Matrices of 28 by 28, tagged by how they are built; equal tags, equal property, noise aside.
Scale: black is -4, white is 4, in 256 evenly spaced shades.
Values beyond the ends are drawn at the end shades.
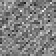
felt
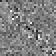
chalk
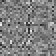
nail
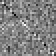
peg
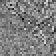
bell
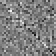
peg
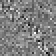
chalk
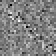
chalk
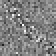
chalk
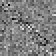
chalk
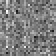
nail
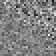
bell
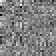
nail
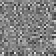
nail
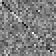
peg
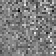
bell
